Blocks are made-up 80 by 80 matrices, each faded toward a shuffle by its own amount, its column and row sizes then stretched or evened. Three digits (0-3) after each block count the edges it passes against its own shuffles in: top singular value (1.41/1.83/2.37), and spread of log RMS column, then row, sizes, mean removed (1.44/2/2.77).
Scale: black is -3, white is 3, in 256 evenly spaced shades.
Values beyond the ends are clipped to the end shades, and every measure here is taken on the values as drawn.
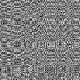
3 1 1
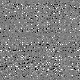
0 1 3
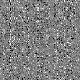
2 2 0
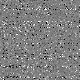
1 1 2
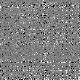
0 2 3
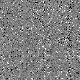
1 2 1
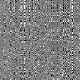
3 3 1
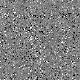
0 2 1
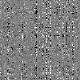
1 3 2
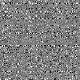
1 2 3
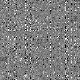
1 3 2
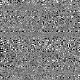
1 2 3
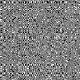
3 2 2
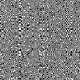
3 2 1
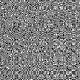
3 0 1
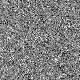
0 0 0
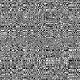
3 1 3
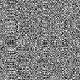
3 1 0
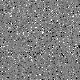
0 1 1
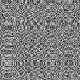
3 0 0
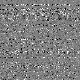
1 1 3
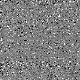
0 1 2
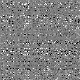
1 2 3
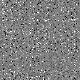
0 2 1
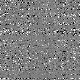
0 2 3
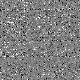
1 1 2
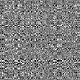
3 2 3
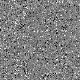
0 2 0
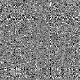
2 2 2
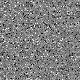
1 0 1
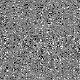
1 2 2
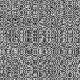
3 1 0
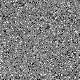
1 0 0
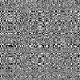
3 2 3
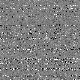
0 1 3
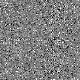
1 2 1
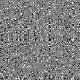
2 1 1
